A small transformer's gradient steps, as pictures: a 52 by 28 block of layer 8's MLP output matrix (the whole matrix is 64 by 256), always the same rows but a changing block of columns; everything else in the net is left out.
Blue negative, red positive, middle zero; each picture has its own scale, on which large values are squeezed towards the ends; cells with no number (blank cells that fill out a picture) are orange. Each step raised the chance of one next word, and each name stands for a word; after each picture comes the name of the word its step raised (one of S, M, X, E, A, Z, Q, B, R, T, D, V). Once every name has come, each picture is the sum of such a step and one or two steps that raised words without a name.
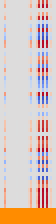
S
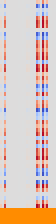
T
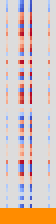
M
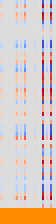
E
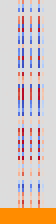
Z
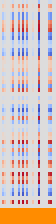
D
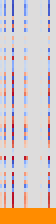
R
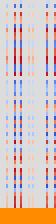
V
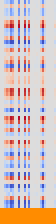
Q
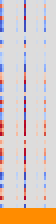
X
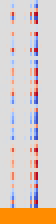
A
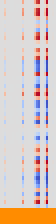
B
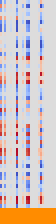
X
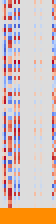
S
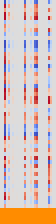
E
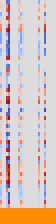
D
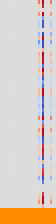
B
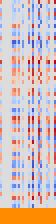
Q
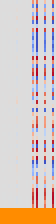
S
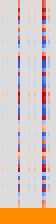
B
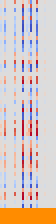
X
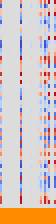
B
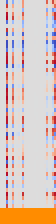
E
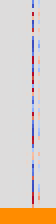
E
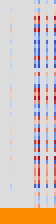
Z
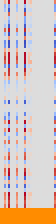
V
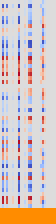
Q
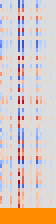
R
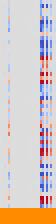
X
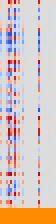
D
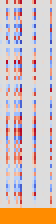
Z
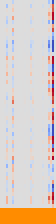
E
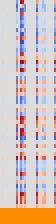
R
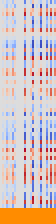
A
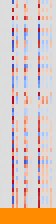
S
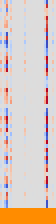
Q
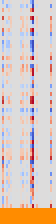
T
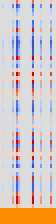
Z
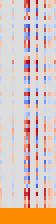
S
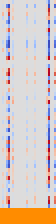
A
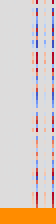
V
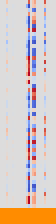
Z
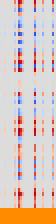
S
